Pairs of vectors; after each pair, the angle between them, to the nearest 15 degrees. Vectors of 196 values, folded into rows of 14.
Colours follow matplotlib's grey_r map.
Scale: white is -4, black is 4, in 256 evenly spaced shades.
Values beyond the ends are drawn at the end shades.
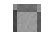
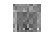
135 degrees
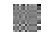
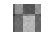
90 degrees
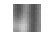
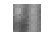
165 degrees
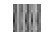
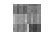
120 degrees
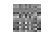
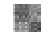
60 degrees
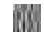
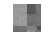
90 degrees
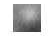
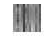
105 degrees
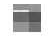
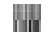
75 degrees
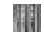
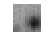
75 degrees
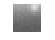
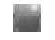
15 degrees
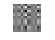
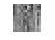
120 degrees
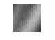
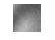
75 degrees
